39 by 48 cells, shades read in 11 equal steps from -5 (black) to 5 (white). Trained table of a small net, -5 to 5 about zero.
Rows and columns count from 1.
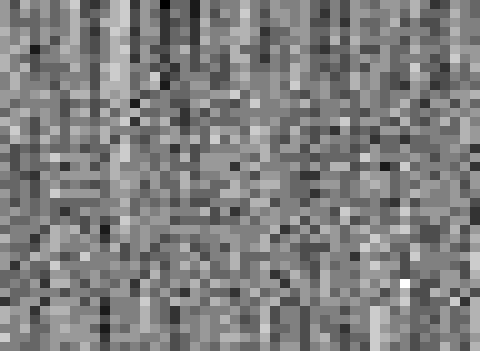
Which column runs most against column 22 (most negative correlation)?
29
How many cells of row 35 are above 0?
14
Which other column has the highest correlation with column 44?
17
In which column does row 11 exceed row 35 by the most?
11
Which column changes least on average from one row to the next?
45
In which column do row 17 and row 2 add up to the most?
13
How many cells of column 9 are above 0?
15
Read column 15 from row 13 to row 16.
-1 2 -1 -2
